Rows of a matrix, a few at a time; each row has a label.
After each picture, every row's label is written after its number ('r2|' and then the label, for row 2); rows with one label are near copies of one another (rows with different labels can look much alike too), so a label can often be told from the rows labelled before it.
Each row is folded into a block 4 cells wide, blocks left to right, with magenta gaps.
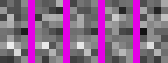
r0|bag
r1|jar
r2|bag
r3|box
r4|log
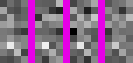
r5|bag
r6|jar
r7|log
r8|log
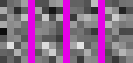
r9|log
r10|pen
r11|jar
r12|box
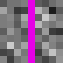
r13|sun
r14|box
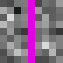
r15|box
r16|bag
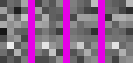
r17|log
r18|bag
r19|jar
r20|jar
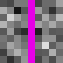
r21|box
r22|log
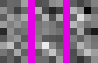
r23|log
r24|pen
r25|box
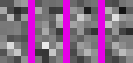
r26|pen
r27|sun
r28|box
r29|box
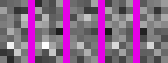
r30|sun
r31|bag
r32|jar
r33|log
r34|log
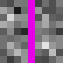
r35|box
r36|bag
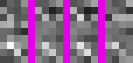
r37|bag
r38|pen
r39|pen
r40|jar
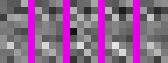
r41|jar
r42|pen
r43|log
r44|pen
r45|pen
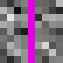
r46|box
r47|jar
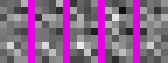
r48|jar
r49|jar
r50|bag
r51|box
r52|log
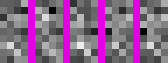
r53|jar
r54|box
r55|bag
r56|log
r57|log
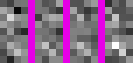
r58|box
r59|jar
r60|pen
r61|bag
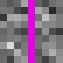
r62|jar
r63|box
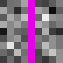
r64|log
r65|box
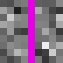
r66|box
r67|sun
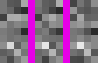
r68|jar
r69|jar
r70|bag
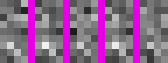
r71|jar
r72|bag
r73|log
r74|bag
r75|sun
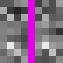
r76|pen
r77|bag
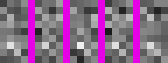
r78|bag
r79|log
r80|sun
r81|log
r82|pen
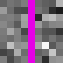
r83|sun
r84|jar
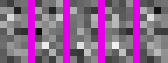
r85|box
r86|log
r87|sun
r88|bag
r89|box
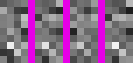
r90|sun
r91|jar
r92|log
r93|jar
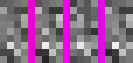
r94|sun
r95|sun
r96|bag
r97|sun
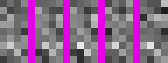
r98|bag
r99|sun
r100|sun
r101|log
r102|jar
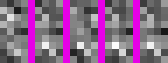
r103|box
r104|bag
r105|sun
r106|bag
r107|bag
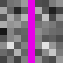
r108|log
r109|pen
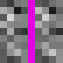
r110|box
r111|box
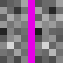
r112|log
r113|log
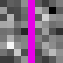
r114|bag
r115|box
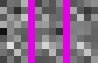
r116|log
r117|bag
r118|pen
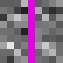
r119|jar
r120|pen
